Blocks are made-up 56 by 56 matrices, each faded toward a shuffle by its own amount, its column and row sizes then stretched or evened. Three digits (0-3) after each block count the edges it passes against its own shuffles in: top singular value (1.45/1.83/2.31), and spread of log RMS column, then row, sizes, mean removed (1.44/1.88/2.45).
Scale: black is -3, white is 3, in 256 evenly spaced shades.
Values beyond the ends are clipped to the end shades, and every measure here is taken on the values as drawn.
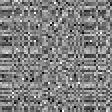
3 0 0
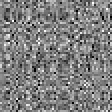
3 2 0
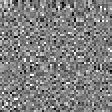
3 1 0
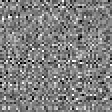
3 0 2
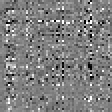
2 3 3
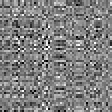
3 3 2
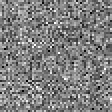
2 0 0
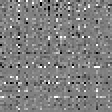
0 3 3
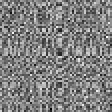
3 1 1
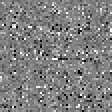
0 1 2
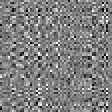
3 3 2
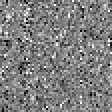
0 2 0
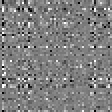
3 3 3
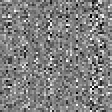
2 3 0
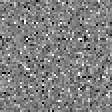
0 1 1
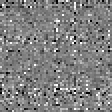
1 2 3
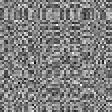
3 1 0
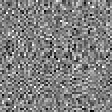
3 0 0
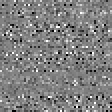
0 0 3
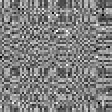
3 0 1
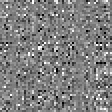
1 3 2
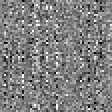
1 3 1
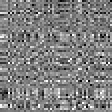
3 0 3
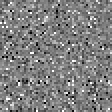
0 1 2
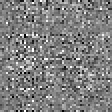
1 3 3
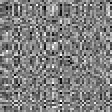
3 3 1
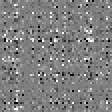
0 3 3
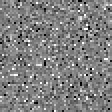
0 0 1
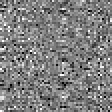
2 2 1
